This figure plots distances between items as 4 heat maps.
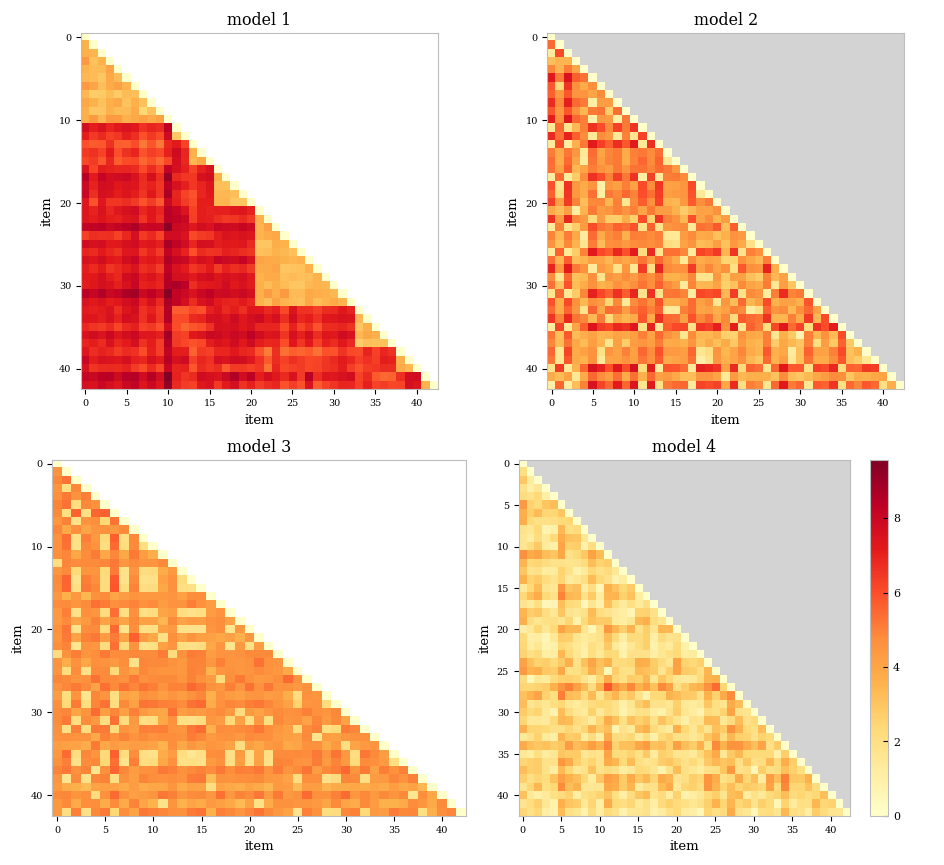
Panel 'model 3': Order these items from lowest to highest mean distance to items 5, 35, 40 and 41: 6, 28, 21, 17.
21, 28, 17, 6
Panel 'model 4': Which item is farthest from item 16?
5
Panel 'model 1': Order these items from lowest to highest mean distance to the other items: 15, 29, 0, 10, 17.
29, 0, 15, 17, 10
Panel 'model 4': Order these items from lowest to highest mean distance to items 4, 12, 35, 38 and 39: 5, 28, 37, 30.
30, 37, 28, 5
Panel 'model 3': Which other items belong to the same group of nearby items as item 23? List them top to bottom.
0, 12
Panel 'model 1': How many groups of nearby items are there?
8
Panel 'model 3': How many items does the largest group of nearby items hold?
14
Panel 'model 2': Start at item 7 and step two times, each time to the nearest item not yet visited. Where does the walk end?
32
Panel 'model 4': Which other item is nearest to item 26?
1
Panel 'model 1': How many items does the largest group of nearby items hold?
12
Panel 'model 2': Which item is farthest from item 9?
35
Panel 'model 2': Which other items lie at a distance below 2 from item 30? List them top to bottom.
16, 27, 36
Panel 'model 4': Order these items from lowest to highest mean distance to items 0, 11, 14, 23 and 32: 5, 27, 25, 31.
25, 31, 5, 27
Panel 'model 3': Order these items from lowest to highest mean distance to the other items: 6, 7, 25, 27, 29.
7, 25, 29, 6, 27
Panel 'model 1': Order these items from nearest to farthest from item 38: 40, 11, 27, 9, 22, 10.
40, 22, 27, 9, 11, 10
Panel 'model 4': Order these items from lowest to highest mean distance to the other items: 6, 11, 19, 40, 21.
21, 40, 19, 6, 11
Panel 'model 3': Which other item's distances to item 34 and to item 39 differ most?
16
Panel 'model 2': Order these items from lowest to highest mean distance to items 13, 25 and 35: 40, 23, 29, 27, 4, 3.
23, 40, 3, 4, 29, 27
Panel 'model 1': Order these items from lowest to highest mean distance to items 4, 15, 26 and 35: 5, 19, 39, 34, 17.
5, 34, 39, 19, 17
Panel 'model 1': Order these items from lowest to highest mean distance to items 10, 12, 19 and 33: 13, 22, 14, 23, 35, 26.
35, 13, 14, 26, 22, 23
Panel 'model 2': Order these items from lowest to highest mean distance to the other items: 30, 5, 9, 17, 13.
30, 17, 9, 13, 5
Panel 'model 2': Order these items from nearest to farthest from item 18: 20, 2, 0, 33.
33, 20, 0, 2
